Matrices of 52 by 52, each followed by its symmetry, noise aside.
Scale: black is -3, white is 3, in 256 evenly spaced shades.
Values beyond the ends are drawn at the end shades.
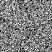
symmetric.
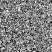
no symmetry.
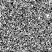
no symmetry.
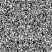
mirrored left to right.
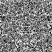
mirrored left to right.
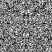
mirrored left to right.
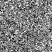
no symmetry.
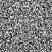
mirrored left to right.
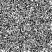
symmetric.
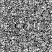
mirrored top to bottom.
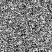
no symmetry.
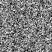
no symmetry.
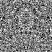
mirrored left to right.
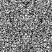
mirrored left to right.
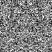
mirrored left to right.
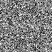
same after a half turn.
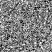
symmetric.
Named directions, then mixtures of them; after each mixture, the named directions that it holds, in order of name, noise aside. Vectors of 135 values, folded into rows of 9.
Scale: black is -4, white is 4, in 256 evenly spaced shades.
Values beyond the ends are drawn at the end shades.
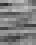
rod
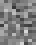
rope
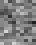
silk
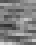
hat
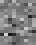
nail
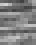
rod.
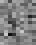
nail, silk.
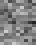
silk.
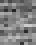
rod, rope.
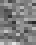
hat, silk.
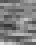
hat.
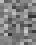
nail, rope.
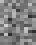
nail, rope.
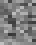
nail, silk.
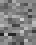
nail, rope.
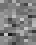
nail.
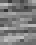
rod.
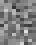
rope.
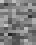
nail, rod.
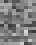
hat, rope.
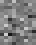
nail.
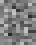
nail, rope.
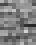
rod, rope.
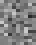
nail, rope.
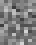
rope.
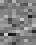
nail.
